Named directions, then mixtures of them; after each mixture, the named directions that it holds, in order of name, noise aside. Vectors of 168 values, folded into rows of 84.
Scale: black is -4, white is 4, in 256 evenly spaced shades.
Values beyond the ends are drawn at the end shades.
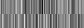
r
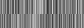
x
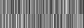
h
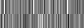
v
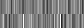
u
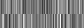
r, u.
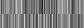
r.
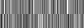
v.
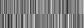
h, v.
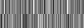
v.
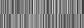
u, v, x.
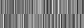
u, v, x.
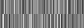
u, v.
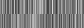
x.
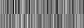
h, x.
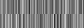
h, u.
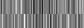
r, v.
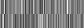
r, v.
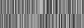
u, x.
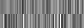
h, u.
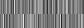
h, u, x.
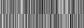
h, r.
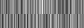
h, r.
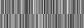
r, v, x.
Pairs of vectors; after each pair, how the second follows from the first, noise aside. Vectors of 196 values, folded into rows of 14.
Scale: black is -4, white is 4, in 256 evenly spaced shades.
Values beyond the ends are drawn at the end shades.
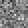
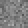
wrapped around, shrunk.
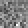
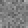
wrapped around, shrunk.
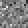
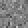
wrapped around, shrunk.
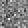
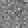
reversed, shrunk.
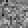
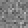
reversed, negated, shrunk.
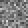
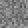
reversed, negated, shrunk.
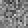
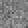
reversed, negated, shrunk.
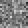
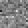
reversed, partly zeroed.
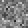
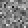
reversed.
